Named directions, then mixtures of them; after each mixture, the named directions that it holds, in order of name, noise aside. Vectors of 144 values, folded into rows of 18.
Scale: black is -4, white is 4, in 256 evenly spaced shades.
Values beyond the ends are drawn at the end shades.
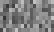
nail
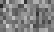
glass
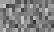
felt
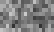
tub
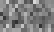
glass, nail, tub.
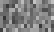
nail.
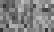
felt, nail, tub.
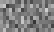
felt.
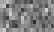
felt, tub.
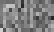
felt, nail, tub.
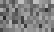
felt, glass, nail.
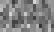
nail, tub.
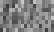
nail.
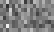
felt, glass, nail.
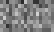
glass, nail.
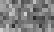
tub.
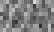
nail, tub.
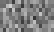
felt, tub.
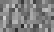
nail.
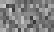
felt.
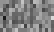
nail.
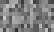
nail.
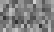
nail, tub.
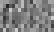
felt, nail.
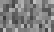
nail.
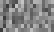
nail.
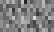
felt, glass, tub.
